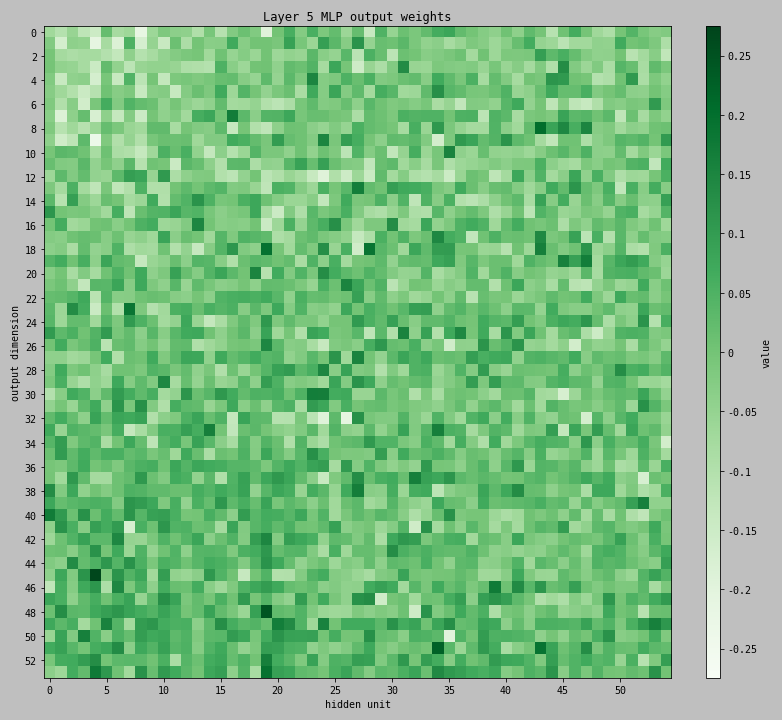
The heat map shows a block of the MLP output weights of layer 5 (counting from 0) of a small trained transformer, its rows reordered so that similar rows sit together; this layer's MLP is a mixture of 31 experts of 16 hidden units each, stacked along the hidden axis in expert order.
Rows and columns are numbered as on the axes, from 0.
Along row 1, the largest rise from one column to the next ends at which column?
7
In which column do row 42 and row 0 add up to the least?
8
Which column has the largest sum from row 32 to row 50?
19
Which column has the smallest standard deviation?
42
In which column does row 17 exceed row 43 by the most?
43
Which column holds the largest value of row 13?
27
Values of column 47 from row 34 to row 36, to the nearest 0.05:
0.1 0.05 -0.05
